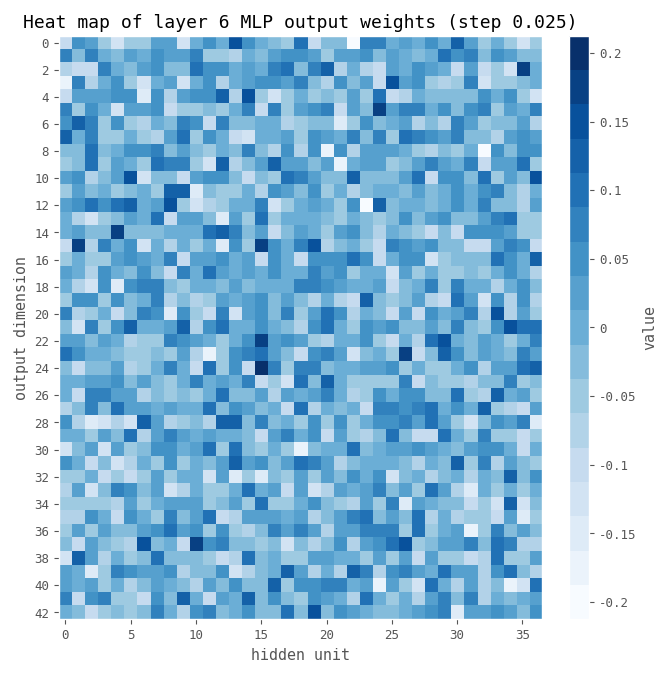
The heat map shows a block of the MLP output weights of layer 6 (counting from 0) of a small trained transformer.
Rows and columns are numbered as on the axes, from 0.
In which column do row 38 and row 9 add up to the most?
7
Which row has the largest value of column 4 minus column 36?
14
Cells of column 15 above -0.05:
34
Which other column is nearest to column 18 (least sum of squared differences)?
3
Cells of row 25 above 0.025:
7
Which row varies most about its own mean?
15
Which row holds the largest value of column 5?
10
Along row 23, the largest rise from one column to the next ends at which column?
26
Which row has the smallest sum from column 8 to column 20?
32
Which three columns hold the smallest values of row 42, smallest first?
30, 2, 9
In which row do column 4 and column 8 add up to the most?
12
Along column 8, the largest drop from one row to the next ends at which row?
13
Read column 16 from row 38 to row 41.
0 0 0.125 0.05
